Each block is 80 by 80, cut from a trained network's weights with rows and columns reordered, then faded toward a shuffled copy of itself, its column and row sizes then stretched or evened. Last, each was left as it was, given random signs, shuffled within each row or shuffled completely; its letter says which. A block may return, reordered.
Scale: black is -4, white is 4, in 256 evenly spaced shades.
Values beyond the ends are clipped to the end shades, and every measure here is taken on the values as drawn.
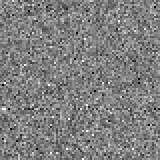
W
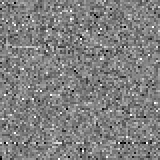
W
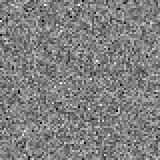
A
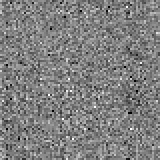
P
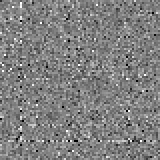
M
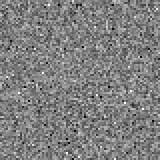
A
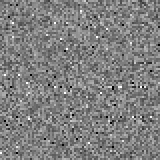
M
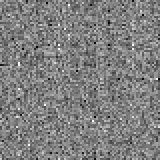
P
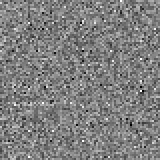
M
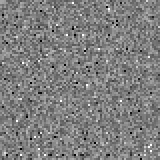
M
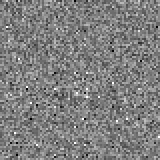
M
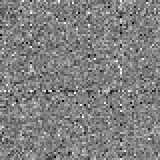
M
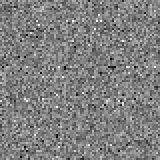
W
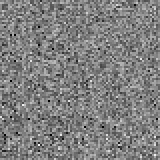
P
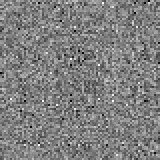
P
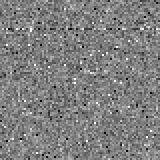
W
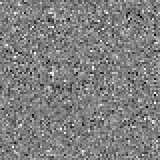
P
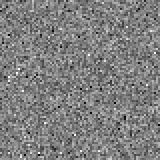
A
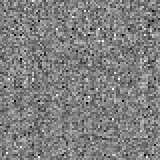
P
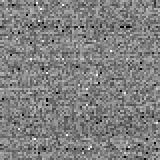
P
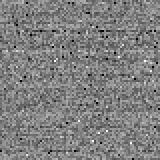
W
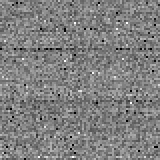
P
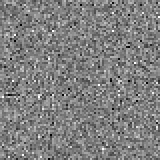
P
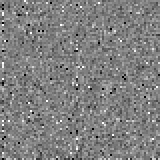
M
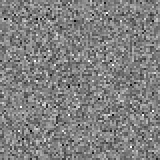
M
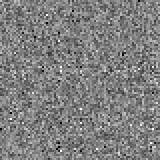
M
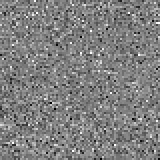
P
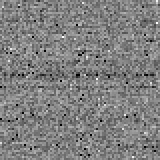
P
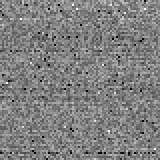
P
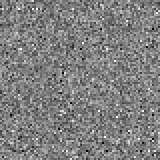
M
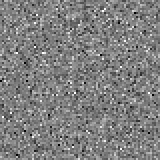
A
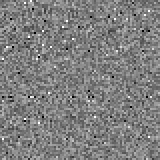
M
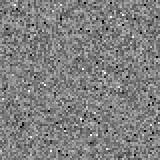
A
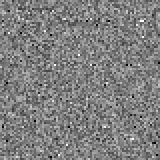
W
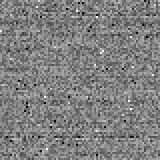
W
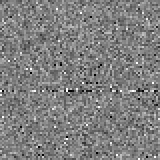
M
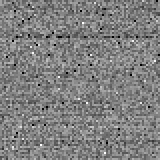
W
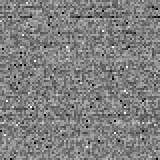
W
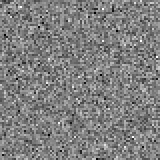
A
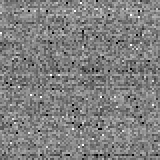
P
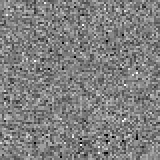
P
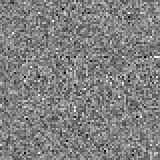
M
